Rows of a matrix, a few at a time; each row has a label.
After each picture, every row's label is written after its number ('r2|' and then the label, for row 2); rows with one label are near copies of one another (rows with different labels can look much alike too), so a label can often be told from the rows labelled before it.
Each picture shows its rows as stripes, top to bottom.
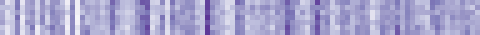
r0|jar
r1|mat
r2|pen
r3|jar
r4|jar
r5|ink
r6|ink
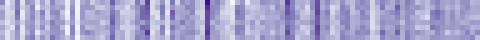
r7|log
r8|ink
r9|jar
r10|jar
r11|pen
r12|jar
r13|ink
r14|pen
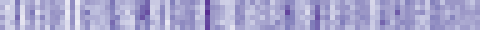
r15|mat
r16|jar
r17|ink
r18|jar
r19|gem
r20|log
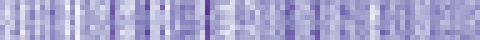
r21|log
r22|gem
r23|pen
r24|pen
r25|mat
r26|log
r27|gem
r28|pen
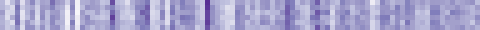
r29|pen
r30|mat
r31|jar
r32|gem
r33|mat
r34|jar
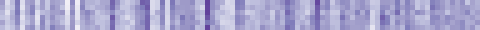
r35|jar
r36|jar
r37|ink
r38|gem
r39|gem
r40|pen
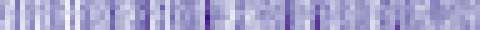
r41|mat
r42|jar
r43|log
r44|log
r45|ink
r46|ink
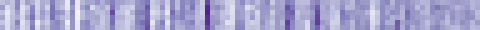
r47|mat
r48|log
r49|pen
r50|pen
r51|ink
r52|ink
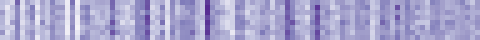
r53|mat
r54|ink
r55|log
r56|ink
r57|gem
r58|mat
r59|log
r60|ink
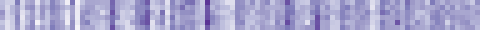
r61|mat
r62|pen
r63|gem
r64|jar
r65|ink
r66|pen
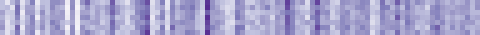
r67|ink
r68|mat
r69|jar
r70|ink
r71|pen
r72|jar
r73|ink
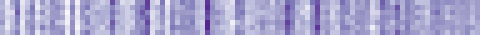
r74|gem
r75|ink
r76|jar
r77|ink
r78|log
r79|pen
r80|ink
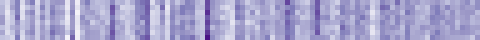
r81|ink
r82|gem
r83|pen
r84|jar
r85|log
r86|pen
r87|pen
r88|mat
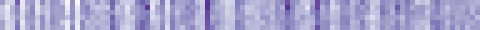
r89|jar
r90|ink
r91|ink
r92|pen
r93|jar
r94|jar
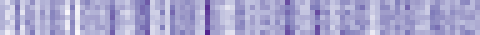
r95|ink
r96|mat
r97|jar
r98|pen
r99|mat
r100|jar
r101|pen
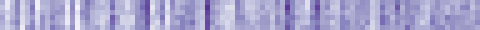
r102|ink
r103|ink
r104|ink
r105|gem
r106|gem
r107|pen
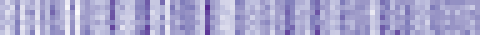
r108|gem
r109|mat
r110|pen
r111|gem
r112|mat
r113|gem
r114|ink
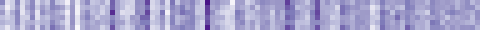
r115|log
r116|pen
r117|gem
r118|ink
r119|mat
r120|pen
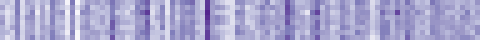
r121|mat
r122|log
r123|ink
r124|log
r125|log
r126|gem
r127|mat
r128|pen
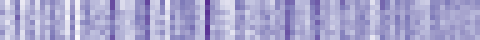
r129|gem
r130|gem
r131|log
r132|mat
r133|ink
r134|mat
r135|log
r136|pen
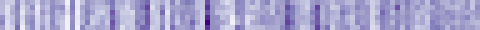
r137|mat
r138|ink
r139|gem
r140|log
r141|log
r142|jar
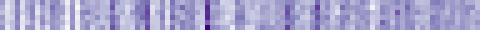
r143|jar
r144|pen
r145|ink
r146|jar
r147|gem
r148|log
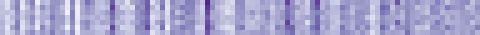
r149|ink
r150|gem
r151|mat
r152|pen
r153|ink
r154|gem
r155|pen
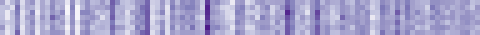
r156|log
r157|mat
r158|ink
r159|pen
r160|ink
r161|log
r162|ink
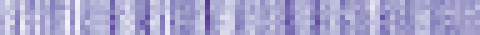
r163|pen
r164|pen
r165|mat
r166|gem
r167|jar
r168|gem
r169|gem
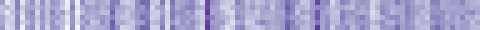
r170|jar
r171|mat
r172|pen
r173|jar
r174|log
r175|jar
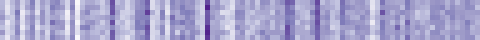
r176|pen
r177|pen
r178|gem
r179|jar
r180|pen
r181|ink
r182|log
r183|pen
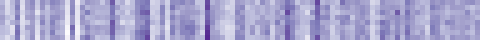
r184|pen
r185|jar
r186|ink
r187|jar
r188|gem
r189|mat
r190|mat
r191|ink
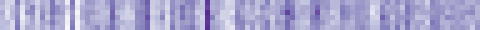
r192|mat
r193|pen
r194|pen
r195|gem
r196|mat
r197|mat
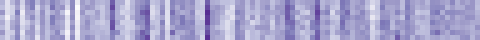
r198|pen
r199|pen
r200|jar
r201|pen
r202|gem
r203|gem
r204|jar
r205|ink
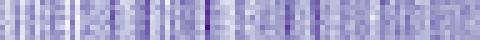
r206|gem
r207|ink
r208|log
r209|pen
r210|mat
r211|log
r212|ink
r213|jar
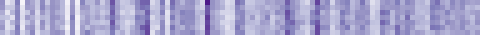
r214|jar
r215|jar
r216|gem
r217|mat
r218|gem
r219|jar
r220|ink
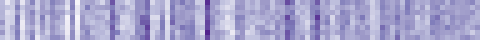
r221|pen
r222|mat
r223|pen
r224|jar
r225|jar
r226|gem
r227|log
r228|ink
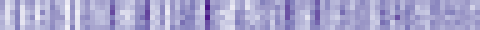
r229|log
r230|log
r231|gem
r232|ink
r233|gem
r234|mat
